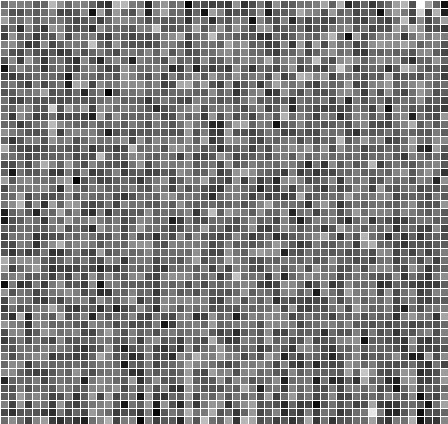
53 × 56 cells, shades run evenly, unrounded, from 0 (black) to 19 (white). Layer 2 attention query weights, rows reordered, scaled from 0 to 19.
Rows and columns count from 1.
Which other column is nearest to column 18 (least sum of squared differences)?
55
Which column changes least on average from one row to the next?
19
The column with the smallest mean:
54
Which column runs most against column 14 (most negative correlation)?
53
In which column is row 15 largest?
36
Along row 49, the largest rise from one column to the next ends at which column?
24
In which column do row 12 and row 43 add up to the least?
46
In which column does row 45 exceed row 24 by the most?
28
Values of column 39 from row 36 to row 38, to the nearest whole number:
4 9 5
